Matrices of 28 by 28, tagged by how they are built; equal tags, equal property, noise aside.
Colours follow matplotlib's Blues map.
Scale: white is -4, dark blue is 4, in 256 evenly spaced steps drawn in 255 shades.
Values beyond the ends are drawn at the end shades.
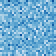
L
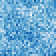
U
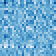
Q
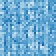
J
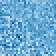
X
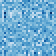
Q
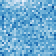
U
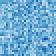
J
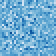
Q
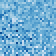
X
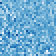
X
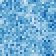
U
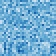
J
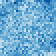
U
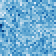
U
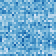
J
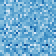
Q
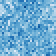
U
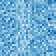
L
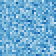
L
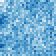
U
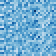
L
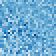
X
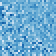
X
